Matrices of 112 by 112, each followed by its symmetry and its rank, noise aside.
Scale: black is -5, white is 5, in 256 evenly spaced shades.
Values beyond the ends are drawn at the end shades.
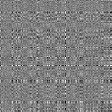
no symmetry, rank two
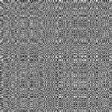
no symmetry, rank two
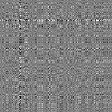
antisymmetric, rank four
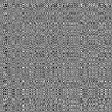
no symmetry, rank four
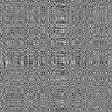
antisymmetric, rank four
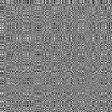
antisymmetric, rank two
